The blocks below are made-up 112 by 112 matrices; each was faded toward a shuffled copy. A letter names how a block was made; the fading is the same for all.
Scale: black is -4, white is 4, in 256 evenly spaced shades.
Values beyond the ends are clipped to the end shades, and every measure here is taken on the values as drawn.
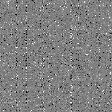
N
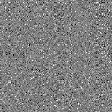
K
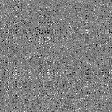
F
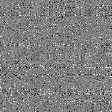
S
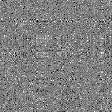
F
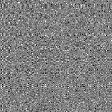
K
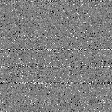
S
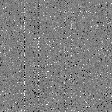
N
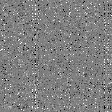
N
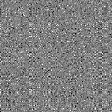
K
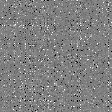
N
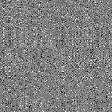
F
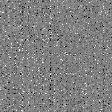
N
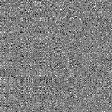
K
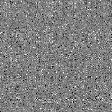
F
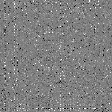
N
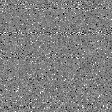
S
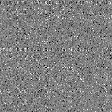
F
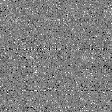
S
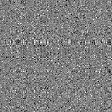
K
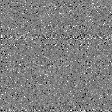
S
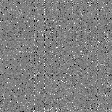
N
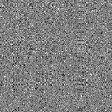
K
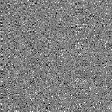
F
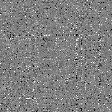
N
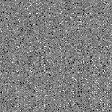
F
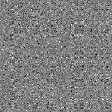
K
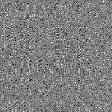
F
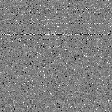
S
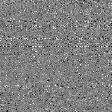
S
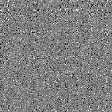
F
